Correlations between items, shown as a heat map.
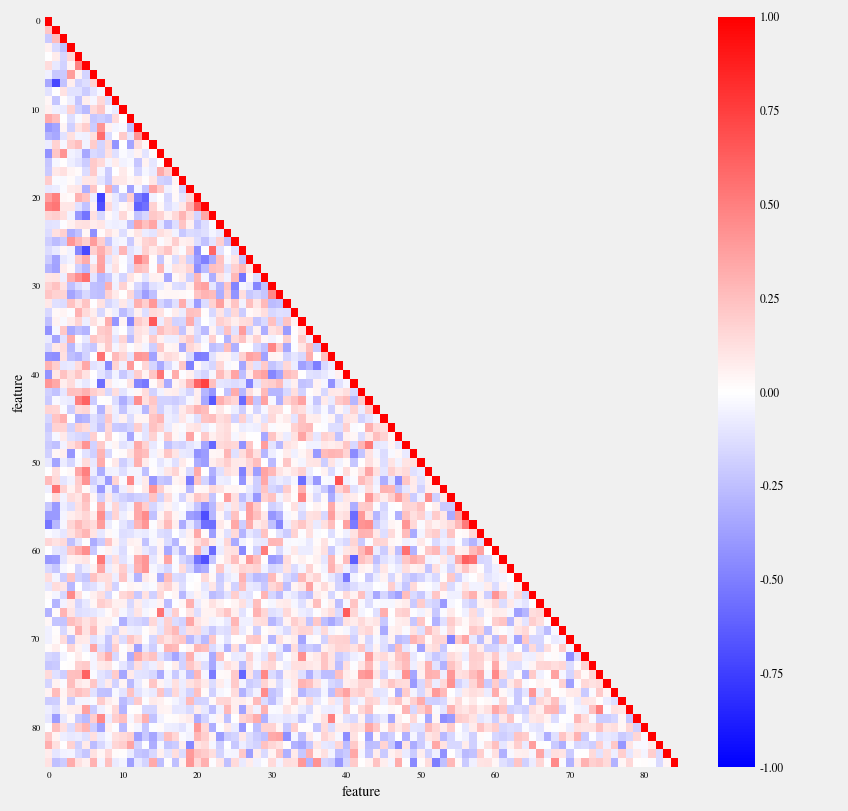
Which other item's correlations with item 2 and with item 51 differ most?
5
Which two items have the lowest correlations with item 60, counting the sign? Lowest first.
22, 26
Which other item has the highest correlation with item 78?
74
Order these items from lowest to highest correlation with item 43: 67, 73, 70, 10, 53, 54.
10, 70, 67, 53, 73, 54
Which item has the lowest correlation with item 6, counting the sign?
24
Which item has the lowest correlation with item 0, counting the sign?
57
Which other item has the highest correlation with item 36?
84
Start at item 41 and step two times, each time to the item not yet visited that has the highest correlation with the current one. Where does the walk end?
20
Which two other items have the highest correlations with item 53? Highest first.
1, 14
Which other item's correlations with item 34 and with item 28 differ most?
54
